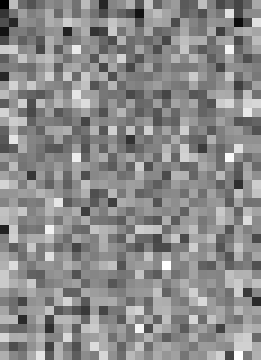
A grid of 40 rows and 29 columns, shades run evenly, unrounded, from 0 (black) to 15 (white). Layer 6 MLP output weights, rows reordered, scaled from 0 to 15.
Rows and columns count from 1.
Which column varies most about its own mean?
1
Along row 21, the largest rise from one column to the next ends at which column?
28
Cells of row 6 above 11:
5
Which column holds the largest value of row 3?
29
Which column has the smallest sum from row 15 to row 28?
18
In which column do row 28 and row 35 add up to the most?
27
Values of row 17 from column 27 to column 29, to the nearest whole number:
13 9 9
